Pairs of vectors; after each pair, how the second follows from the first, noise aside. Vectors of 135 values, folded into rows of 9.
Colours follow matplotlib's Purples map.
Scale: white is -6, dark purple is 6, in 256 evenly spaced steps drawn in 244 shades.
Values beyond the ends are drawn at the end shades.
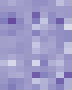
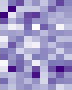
reversed, scaled up.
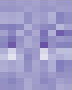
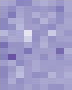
reversed, partly zeroed.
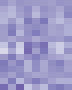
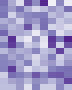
reversed, negated, scaled up.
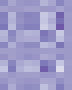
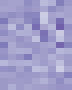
partly zeroed.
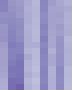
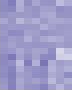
wrapped around, negated, partly zeroed.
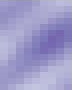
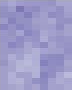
wrapped around, negated, shrunk.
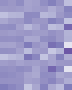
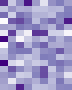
reversed, scaled up.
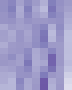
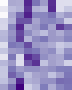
reversed, scaled up.
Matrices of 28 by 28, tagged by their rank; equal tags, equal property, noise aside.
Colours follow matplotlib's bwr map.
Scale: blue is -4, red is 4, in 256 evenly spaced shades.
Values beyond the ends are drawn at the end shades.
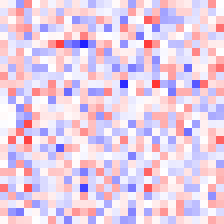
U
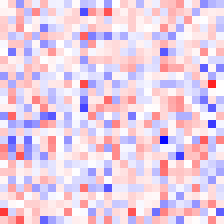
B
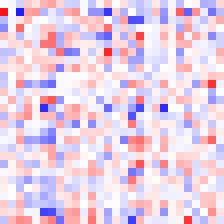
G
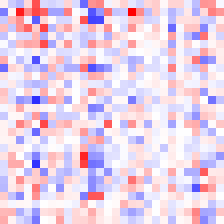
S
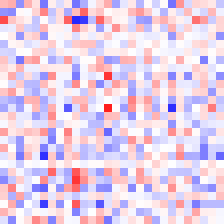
G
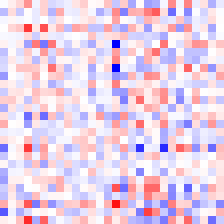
G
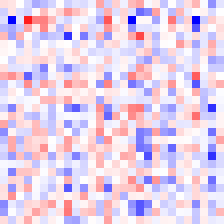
S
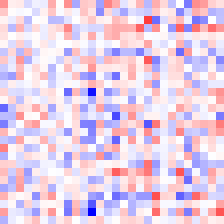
B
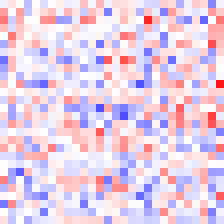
B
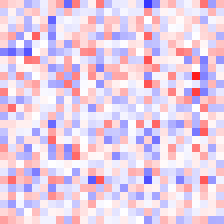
B
